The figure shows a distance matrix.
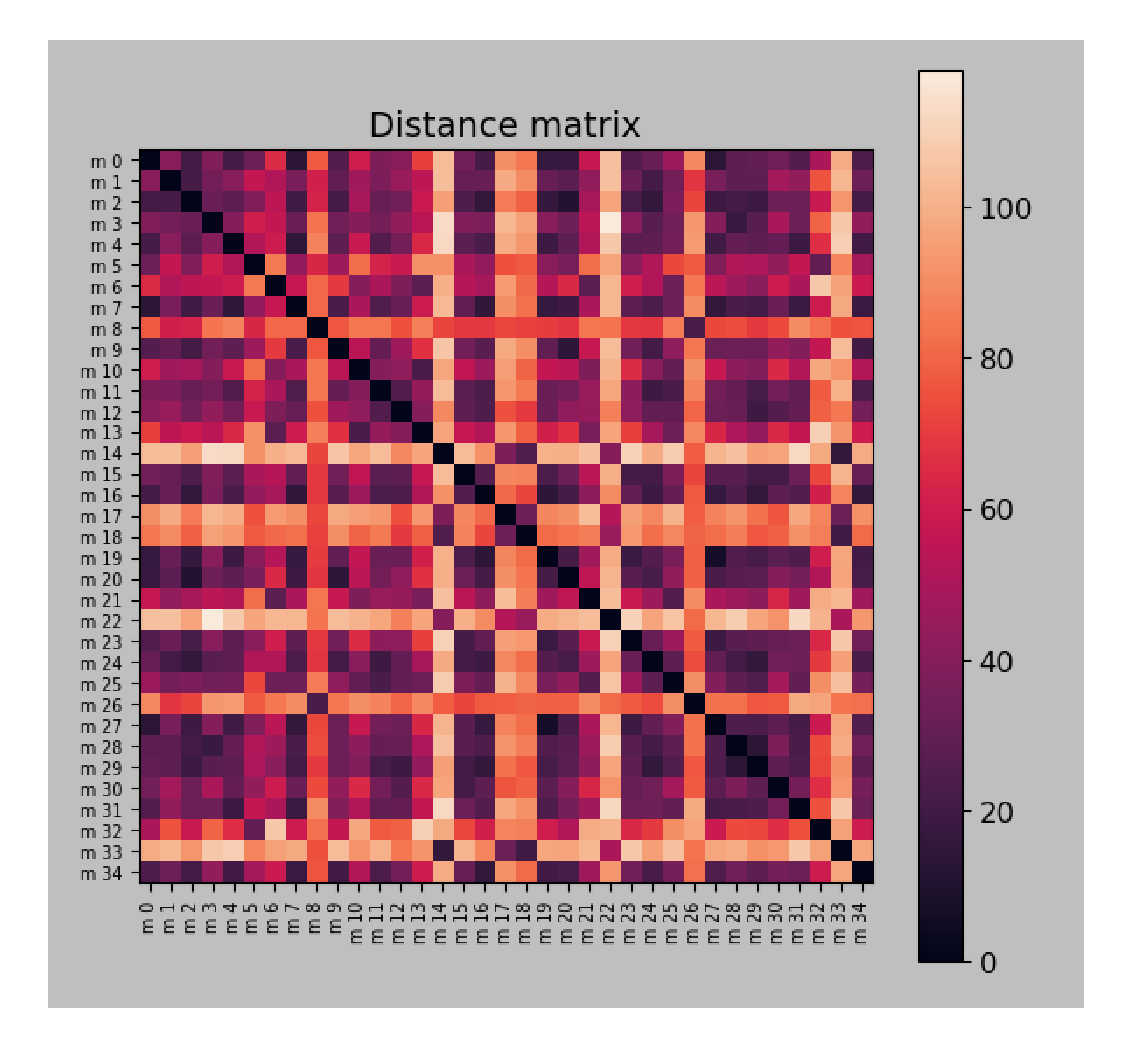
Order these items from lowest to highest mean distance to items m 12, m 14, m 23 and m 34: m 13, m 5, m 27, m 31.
m 27, m 31, m 5, m 13
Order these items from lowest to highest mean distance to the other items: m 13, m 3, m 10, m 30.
m 30, m 3, m 10, m 13
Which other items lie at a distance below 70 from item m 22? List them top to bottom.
m 14, m 17, m 18, m 33
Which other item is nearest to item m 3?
m 28
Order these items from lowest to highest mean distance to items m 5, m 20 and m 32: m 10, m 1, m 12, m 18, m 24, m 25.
m 24, m 1, m 12, m 25, m 10, m 18
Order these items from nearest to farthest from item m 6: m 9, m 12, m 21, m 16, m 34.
m 21, m 12, m 16, m 34, m 9
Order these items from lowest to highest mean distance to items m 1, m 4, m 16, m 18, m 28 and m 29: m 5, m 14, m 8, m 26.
m 5, m 8, m 26, m 14
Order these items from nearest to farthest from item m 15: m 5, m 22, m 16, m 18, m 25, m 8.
m 16, m 25, m 5, m 8, m 18, m 22
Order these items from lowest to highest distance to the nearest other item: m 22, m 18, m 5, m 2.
m 2, m 18, m 5, m 22
